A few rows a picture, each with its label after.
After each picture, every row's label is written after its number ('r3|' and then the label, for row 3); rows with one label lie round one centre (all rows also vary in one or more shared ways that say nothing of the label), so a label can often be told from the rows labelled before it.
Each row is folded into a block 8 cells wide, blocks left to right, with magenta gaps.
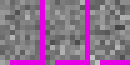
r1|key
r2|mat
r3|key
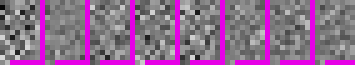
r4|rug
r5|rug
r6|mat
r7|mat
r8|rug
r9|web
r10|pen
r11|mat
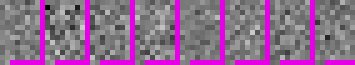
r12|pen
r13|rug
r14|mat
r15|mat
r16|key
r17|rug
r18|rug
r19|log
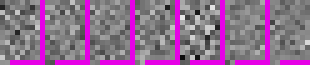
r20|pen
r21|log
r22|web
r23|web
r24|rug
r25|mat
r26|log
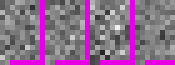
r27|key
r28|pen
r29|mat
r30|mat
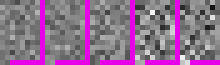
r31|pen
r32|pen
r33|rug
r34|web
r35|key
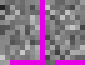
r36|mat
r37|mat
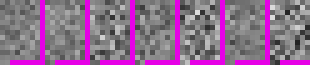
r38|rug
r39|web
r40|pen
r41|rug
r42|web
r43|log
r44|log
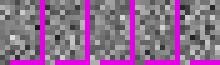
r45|web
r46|log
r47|key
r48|pen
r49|mat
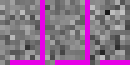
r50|pen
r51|rug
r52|web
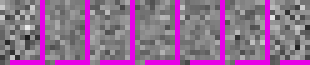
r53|mat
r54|key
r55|pen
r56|mat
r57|log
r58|log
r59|log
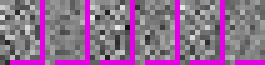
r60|log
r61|pen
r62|key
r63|log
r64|key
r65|web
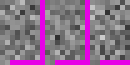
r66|key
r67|log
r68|key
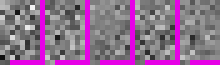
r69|rug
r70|log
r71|key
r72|mat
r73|log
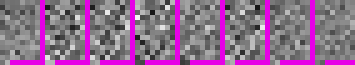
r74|rug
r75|key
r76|pen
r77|log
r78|rug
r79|pen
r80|mat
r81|pen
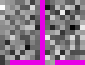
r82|web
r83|pen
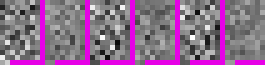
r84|key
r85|key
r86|pen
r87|log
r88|key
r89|rug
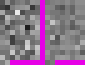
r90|mat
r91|log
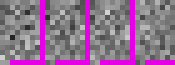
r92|log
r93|web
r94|web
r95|key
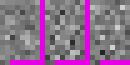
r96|log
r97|rug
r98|pen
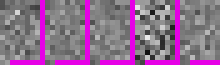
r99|web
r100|web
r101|log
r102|key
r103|rug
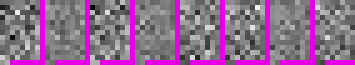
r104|mat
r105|pen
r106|mat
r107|web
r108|rug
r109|pen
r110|web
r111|web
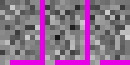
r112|pen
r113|log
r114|web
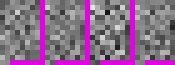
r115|web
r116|key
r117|key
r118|key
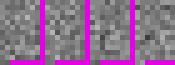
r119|mat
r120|web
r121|log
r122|log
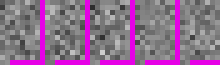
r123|web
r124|key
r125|rug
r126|rug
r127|log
